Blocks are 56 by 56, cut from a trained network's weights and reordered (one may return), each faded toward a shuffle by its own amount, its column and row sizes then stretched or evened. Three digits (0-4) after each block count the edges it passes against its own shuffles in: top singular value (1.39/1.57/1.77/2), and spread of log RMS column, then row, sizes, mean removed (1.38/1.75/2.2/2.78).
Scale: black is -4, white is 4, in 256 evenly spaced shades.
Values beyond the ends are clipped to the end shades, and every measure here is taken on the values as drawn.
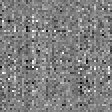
1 2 3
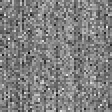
2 0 0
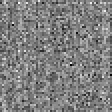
1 0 1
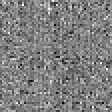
1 0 3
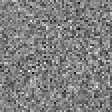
1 0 1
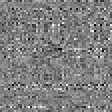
3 1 4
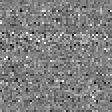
0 0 3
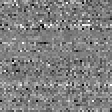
0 0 4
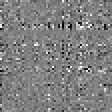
1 3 4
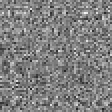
3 0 2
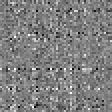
1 2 3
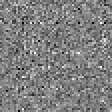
0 2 2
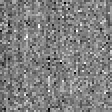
0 2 0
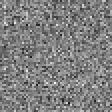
1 1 1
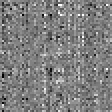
2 3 2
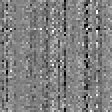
4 4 1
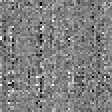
1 3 2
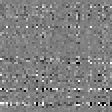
2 3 4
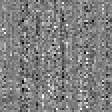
1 4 0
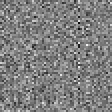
3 2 0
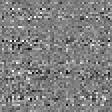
2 2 4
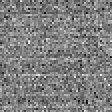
1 0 0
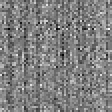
3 0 2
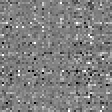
0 3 3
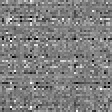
2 2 4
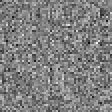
2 1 1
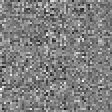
2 3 1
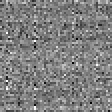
1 3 0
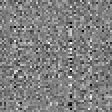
3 3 2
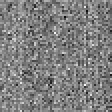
1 1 0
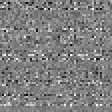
3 2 4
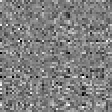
4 3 3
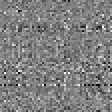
3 2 3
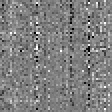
1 4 1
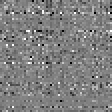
0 2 4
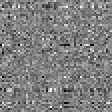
4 2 3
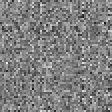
3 2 0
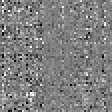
0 4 1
